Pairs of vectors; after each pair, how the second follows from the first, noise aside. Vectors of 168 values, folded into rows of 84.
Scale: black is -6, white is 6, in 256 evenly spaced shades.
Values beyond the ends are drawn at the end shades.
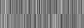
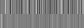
partly zeroed.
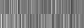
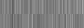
reversed, shrunk.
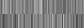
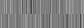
reversed, negated, partly zeroed.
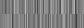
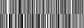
reversed, negated, scaled up.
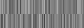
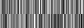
reversed, negated, scaled up.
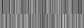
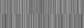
reversed, shrunk.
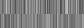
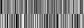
reversed, negated, scaled up.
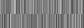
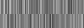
shuffled.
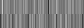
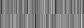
reversed.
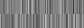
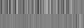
reversed, negated, partly zeroed.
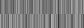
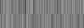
reversed, shrunk.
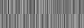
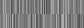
shuffled.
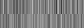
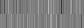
partly zeroed.
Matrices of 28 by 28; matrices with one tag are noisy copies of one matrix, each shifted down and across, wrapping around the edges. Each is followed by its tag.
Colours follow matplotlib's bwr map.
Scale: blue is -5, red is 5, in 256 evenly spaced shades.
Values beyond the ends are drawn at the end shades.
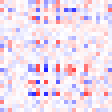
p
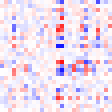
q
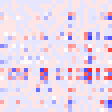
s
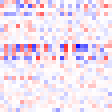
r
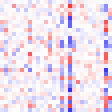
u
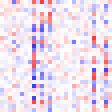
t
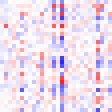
u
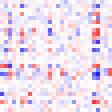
q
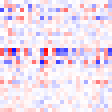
r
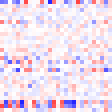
r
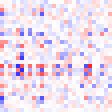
s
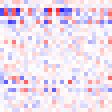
r
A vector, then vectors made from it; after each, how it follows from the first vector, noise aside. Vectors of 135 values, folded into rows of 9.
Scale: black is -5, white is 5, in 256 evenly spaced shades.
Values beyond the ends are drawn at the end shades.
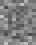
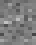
wrapped around, negated, partly zeroed.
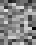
reversed, negated, scaled up.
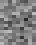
wrapped around, negated.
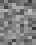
reversed, negated.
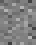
reversed, negated, partly zeroed.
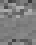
reversed, negated, partly zeroed.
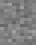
wrapped around, shrunk.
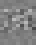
reversed, negated, partly zeroed.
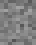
reversed, negated, shrunk.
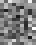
reversed, scaled up.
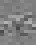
wrapped around, negated, partly zeroed.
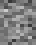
reversed, negated.
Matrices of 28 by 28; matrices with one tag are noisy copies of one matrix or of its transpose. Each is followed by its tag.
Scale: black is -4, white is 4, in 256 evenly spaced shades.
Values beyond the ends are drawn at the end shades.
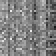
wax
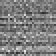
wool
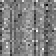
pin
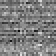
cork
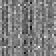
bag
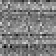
pin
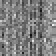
cork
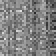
wax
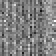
cork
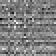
wool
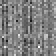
bag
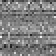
pin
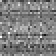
pin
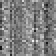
pin
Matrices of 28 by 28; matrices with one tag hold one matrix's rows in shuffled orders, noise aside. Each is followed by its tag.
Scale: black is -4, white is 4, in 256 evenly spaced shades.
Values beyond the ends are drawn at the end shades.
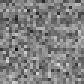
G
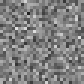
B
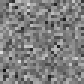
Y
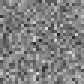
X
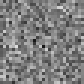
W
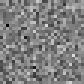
X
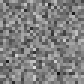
X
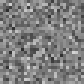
Y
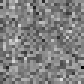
W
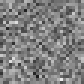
W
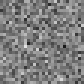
B
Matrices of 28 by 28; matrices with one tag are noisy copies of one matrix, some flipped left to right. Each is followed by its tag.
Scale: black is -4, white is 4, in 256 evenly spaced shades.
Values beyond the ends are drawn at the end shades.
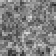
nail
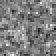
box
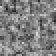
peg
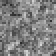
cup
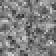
box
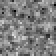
box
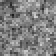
cup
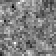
cup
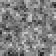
nail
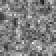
peg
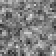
nail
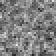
nail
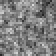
cup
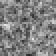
box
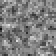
box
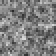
box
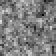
cup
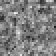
peg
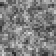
nail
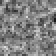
peg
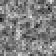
peg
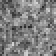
cup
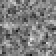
box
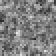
peg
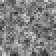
nail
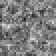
box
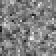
box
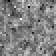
cup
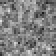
cup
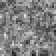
nail
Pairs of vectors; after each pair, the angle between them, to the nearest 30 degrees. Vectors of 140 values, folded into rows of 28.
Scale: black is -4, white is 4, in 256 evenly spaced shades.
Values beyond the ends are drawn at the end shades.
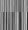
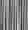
90 degrees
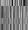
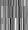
120 degrees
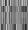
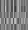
90 degrees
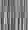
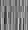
150 degrees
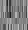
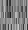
30 degrees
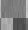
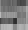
90 degrees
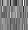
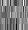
30 degrees
